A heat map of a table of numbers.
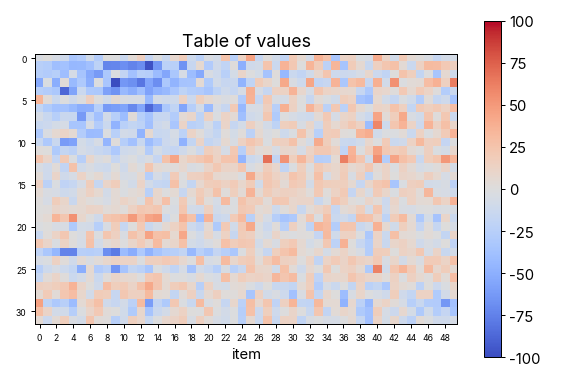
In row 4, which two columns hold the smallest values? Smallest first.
3, 9
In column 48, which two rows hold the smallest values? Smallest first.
29, 4
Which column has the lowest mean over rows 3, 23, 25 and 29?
9
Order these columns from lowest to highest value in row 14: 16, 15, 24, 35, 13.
13, 15, 24, 35, 16
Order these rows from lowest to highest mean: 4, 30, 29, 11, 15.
4, 29, 30, 11, 15
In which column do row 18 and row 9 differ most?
12
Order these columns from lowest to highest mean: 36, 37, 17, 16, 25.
16, 17, 36, 37, 25
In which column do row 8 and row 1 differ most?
17
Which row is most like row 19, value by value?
27
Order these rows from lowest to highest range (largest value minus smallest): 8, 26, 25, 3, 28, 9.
26, 28, 9, 8, 25, 3
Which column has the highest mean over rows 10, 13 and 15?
33
